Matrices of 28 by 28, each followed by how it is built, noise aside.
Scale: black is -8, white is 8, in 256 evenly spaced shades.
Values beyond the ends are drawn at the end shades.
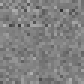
uneven rows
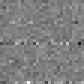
uneven rows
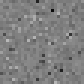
sparse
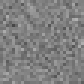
noise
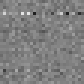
uneven rows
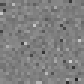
sparse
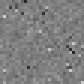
sparse
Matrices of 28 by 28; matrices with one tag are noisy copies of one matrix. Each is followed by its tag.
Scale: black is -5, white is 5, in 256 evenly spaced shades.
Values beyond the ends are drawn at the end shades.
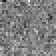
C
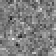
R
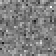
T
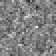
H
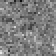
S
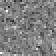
S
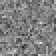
T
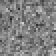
R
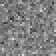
R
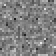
T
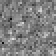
R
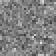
T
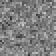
R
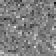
S
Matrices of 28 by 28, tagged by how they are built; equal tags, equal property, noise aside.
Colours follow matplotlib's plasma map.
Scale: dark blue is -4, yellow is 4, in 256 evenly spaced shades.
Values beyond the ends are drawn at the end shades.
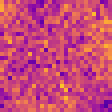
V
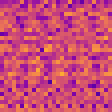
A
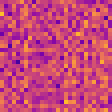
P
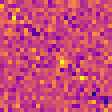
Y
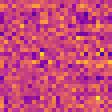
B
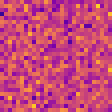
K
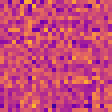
B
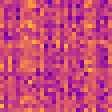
P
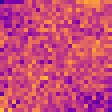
V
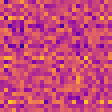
B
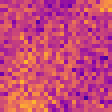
V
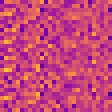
K
